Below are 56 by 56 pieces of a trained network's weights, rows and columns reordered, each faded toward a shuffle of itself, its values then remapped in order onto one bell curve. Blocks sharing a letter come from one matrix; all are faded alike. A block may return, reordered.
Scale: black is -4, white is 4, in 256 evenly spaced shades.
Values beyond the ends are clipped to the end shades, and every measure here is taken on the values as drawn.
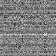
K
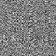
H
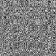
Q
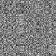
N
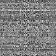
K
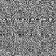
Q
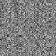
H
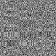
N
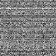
K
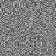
N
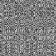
N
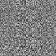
Q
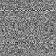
Q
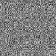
Q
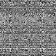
K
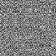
Q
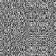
N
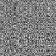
Q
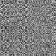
N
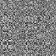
Q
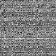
K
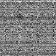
K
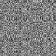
N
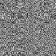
H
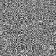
H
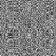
N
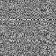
Q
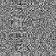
Q
